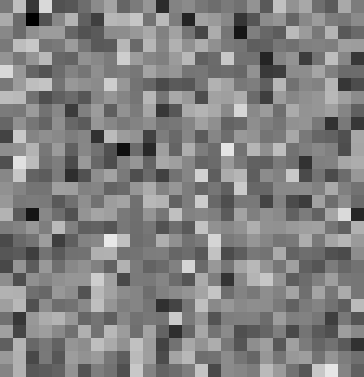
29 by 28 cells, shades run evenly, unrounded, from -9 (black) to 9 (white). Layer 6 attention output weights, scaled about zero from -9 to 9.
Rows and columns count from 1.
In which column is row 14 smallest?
6
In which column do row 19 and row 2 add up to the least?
3
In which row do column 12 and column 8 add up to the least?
11
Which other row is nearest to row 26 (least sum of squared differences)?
16
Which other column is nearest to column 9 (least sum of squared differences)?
17
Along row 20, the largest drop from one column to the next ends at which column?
18
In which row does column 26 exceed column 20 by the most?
29
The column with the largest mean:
2
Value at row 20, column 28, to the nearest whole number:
1
